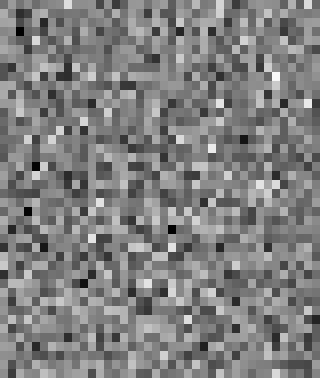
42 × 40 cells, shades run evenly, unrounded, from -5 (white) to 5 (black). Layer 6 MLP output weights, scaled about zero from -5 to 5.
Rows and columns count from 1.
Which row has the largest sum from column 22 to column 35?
18
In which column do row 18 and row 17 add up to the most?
21
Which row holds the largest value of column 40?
36
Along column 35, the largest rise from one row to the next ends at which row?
22
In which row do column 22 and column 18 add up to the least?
28
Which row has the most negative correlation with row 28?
19
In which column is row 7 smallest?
23
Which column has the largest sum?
40
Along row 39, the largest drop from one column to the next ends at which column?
27
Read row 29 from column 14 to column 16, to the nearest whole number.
3 0 -1
